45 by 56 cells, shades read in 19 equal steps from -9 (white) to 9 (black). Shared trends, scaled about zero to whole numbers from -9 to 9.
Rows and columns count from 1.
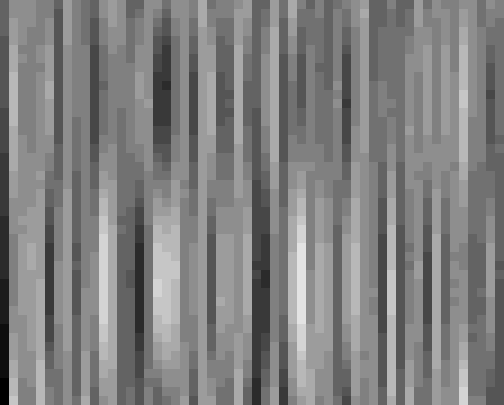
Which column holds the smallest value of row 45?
52
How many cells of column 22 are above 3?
7
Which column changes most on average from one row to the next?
18
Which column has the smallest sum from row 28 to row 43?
34
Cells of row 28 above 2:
10
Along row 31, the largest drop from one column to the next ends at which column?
44
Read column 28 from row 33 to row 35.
-3 -3 -3
